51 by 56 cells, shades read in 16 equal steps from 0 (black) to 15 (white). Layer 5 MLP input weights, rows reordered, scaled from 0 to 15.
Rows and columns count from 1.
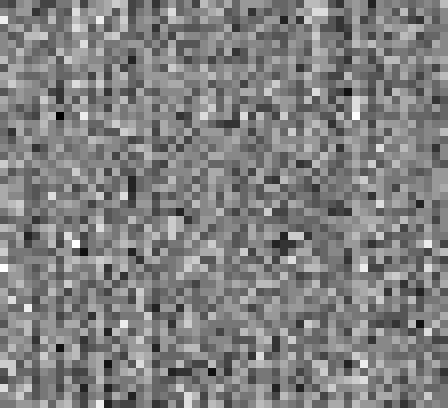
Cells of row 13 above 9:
14
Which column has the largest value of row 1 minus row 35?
16
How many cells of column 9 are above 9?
15
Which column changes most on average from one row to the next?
1
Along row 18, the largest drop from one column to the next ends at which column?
24
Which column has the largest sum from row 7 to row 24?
45
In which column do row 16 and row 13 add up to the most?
6
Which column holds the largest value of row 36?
9
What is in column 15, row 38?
7
